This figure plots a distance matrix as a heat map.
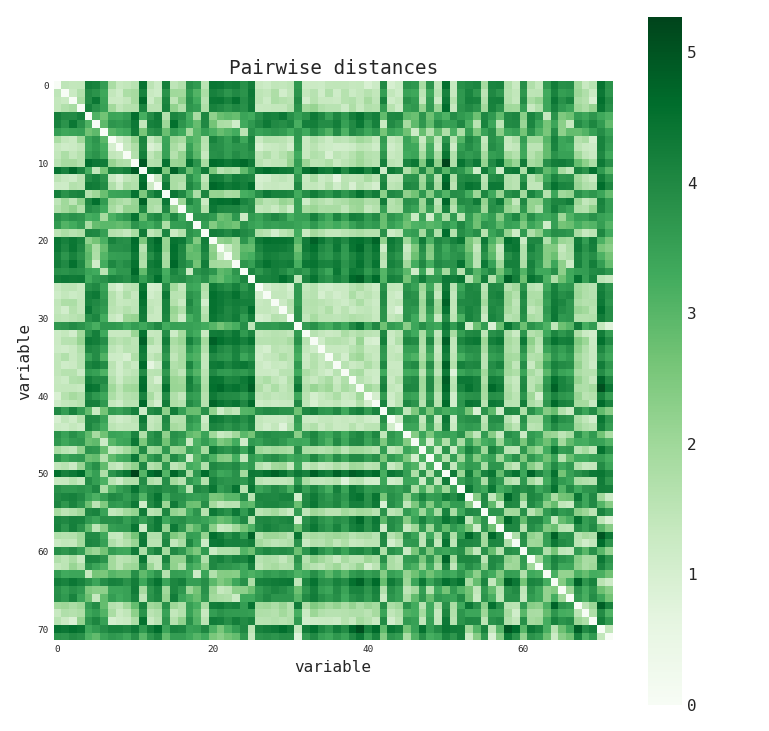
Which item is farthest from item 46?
10
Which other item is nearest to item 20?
60
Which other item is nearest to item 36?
12
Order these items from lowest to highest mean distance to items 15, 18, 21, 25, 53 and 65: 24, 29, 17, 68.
68, 17, 24, 29
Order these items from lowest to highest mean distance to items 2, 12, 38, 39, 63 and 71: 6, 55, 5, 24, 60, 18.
55, 18, 60, 6, 5, 24
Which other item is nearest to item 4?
63
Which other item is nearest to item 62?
40
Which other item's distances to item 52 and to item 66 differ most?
23
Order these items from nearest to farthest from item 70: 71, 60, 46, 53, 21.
71, 53, 21, 60, 46
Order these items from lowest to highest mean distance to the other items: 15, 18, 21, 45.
15, 45, 18, 21
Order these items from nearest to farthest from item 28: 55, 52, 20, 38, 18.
38, 55, 18, 52, 20
